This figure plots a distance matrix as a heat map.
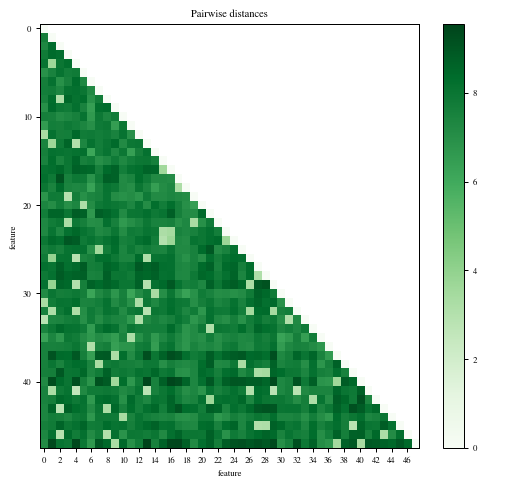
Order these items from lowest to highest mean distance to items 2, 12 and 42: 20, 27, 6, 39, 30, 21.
21, 6, 30, 20, 39, 27
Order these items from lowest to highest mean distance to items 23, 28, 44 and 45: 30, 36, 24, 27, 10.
27, 10, 24, 36, 30
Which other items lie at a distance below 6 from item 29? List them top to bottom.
1, 4, 13, 26, 32, 41
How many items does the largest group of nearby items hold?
7
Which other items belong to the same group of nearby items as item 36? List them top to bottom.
6
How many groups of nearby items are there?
15
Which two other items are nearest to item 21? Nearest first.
34, 42
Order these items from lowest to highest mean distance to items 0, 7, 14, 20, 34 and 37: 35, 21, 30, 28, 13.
30, 35, 21, 13, 28
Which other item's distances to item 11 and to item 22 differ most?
3
